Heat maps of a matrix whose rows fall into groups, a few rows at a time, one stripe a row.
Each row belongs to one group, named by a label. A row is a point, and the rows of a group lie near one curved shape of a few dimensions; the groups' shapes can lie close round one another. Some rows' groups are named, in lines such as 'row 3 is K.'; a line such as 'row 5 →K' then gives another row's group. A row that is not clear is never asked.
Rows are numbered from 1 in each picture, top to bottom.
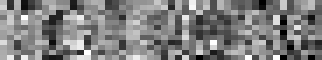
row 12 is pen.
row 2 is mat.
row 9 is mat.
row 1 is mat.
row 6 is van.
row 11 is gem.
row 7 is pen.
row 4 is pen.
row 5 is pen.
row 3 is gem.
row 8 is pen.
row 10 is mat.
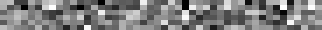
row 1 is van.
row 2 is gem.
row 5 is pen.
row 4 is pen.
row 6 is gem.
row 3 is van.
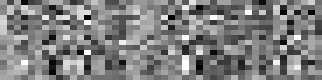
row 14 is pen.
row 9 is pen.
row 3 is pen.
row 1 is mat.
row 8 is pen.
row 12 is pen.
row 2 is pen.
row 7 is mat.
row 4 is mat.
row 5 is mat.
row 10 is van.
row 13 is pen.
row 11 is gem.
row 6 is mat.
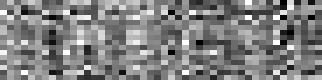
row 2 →pen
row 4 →pen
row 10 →pen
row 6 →mat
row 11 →mat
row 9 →pen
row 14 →mat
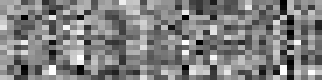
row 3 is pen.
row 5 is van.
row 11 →pen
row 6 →mat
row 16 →van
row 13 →mat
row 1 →pen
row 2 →pen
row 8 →van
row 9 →pen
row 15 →gem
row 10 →van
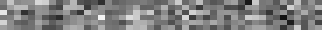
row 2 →pen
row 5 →mat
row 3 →mat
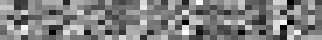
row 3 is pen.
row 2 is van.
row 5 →van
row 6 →pen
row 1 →van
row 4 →mat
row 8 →pen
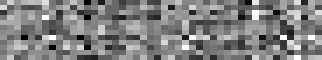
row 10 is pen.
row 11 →van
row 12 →van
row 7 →van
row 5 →pen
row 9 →pen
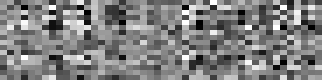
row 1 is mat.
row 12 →pen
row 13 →pen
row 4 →gem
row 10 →van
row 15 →van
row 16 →gem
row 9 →van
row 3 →pen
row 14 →van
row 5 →pen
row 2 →gem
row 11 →mat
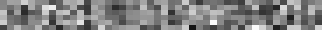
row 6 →van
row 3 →mat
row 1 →pen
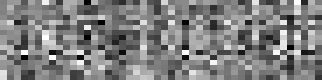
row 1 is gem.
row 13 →mat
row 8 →gem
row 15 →mat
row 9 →gem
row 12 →gem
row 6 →gem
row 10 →van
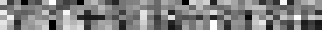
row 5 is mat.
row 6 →mat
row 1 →gem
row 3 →mat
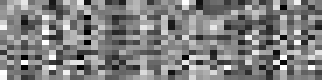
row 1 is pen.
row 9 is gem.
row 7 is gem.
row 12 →gem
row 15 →mat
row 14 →gem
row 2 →pen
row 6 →mat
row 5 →mat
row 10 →mat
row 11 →van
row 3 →gem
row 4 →gem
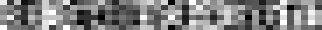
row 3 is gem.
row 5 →gem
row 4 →van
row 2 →van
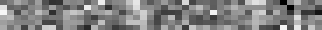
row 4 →van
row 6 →gem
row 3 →mat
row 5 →van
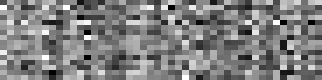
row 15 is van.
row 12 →gem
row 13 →mat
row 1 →van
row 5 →pen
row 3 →gem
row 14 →gem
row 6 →gem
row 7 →gem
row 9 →pen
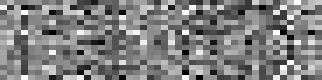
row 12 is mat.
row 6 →pen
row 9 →van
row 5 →gem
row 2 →mat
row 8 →van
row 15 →gem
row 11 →gem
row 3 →pen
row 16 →pen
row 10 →van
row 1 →van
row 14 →gem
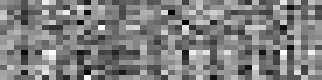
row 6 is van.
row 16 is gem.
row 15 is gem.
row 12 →gem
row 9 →van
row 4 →mat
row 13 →gem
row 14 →gem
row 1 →gem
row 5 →gem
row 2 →van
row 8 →gem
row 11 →gem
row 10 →van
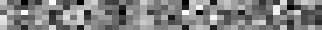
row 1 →gem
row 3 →pen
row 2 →van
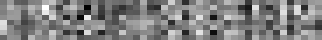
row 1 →van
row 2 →gem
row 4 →gem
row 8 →van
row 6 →mat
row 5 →mat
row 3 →gem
